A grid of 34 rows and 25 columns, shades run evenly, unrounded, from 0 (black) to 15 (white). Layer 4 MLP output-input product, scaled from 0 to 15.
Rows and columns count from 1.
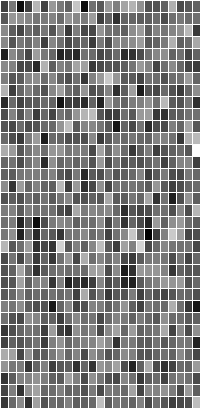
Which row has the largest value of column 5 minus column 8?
5
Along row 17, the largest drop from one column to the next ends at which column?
20
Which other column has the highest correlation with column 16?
17
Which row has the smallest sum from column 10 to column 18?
24
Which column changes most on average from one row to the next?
25
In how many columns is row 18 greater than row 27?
14
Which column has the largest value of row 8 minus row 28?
1
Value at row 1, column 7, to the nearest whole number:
9
